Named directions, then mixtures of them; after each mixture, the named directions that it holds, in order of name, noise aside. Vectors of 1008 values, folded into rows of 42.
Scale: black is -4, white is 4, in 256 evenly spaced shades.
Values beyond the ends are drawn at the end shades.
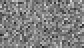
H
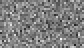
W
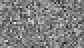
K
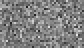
K, W.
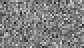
H.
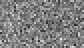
W.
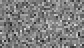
W.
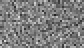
K, W.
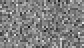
H, W.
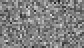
H, K.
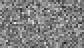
K.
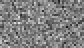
K, W.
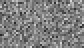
H.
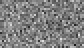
W.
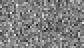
H, W.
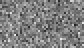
H, W.
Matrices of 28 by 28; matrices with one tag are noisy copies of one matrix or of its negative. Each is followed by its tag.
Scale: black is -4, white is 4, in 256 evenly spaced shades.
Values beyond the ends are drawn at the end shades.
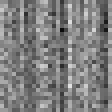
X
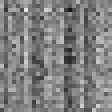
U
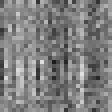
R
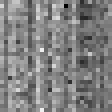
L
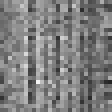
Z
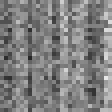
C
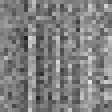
Z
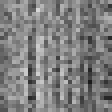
Z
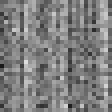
X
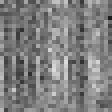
R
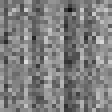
U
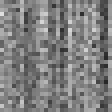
X
